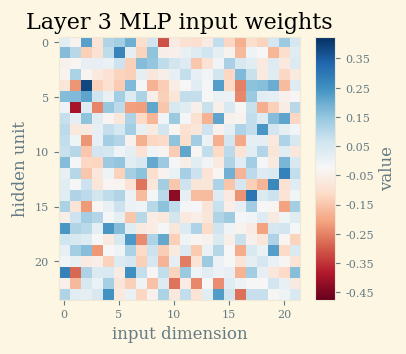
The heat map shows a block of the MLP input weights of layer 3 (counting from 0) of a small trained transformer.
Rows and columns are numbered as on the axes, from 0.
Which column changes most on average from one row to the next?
1
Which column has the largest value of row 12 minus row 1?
20
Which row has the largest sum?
11
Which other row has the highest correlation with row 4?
19
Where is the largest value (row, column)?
4, 2
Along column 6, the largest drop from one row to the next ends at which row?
22
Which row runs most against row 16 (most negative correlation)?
18
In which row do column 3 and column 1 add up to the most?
5
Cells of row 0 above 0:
10
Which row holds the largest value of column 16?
3
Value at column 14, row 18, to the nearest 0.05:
0.05
